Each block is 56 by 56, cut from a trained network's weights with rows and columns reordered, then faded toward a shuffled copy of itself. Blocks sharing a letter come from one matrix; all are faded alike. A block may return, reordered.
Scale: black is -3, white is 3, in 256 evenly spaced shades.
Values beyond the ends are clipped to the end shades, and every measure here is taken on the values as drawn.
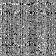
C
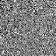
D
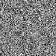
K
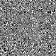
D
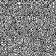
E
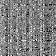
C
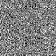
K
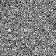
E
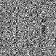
K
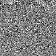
D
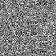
E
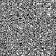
E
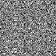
K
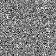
E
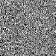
D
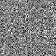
K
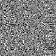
E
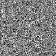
D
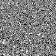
D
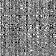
C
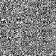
K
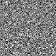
E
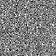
D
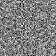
K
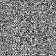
K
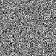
E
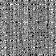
C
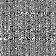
C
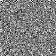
E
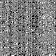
C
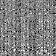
C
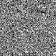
E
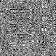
E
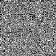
E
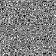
K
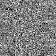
E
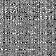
C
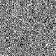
K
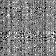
C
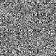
K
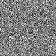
E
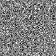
E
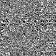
E
